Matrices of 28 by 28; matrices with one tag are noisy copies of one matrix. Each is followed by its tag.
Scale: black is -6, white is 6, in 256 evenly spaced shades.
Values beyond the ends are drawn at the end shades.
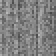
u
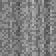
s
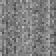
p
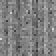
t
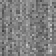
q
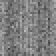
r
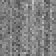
s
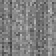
q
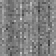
r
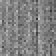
u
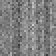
s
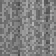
s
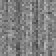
t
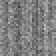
t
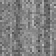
s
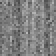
s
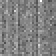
u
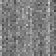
p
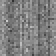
r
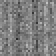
t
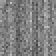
t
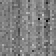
s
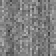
r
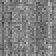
q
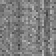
s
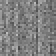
u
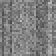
q
